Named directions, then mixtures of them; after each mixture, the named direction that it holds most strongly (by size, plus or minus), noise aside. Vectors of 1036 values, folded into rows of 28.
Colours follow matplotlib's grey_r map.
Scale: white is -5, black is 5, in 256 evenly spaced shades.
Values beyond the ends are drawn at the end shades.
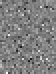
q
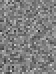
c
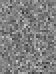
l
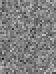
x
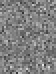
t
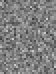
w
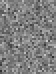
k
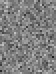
k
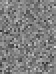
k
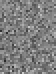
c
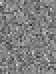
k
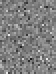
q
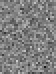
l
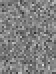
t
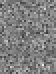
t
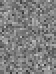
t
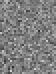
c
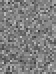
c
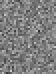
c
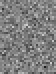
l
